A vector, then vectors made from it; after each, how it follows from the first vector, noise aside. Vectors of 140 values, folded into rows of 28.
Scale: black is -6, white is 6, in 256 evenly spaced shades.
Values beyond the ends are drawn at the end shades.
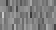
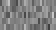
reversed.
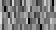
wrapped around, scaled up.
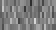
wrapped around, negated.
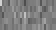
reversed, negated, partly zeroed.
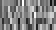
wrapped around, scaled up.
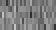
copied.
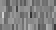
copied.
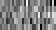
wrapped around, scaled up.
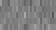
reversed, negated, shrunk.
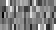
negated, scaled up.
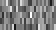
negated, scaled up.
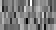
wrapped around, scaled up.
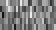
negated, scaled up.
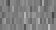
reversed, negated, partly zeroed.
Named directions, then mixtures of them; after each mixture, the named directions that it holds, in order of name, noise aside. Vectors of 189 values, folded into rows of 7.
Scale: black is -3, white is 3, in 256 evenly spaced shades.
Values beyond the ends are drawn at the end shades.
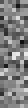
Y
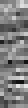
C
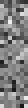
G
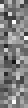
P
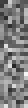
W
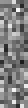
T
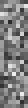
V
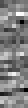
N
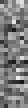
C, P.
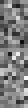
V, W, Y.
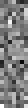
G, T, W.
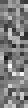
V, W.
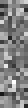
G, N, V.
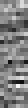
C.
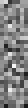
W.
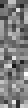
T, W.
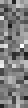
G, T, Y.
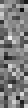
G, P, V.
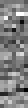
N.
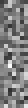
V, W.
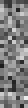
G.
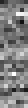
G, N, W.
